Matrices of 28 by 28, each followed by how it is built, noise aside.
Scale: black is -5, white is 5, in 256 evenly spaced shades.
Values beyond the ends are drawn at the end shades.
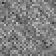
Toeplitz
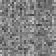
blocks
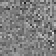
upper triangular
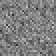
Toeplitz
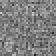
blocks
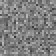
blocks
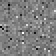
sparse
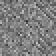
Toeplitz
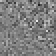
upper triangular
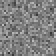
repeating rows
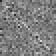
diagonal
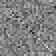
diagonal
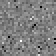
sparse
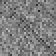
Toeplitz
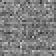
blocks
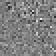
upper triangular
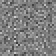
repeating rows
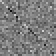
diagonal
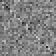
diagonal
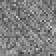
Toeplitz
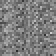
repeating rows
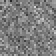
Toeplitz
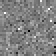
sparse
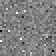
sparse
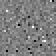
sparse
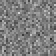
repeating rows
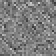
Toeplitz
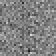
repeating rows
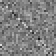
diagonal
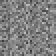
repeating rows
